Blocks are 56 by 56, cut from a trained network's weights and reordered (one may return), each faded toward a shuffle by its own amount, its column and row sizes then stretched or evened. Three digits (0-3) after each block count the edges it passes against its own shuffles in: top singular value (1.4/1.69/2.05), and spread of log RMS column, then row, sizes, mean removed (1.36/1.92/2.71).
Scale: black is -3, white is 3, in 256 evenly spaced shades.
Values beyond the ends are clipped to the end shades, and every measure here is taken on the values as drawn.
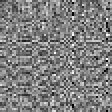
3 1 0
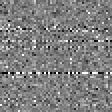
3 1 2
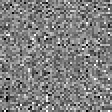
2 1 1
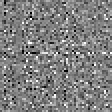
1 2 1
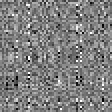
3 2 2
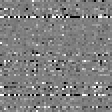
3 1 3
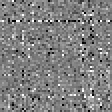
1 2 2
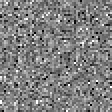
1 1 0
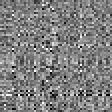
3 1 2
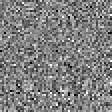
2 0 1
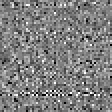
2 1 2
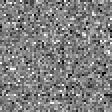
0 0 1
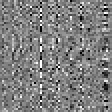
3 3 1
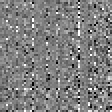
2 3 0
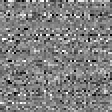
2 0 3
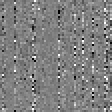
0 3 0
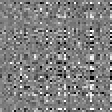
3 3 3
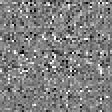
0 2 2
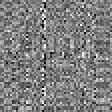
3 2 0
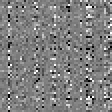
2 3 1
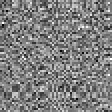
3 0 0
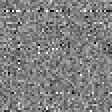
0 1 2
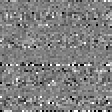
1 0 3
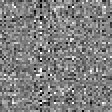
2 2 2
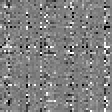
2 3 2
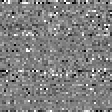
0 0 3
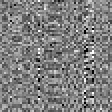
3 2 0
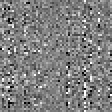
1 3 1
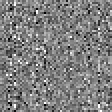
1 2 0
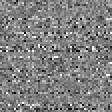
0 0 3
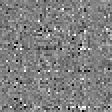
0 2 2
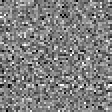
2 0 1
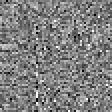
2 1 0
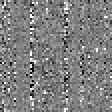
1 3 0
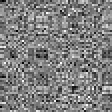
3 1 1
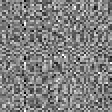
3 1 0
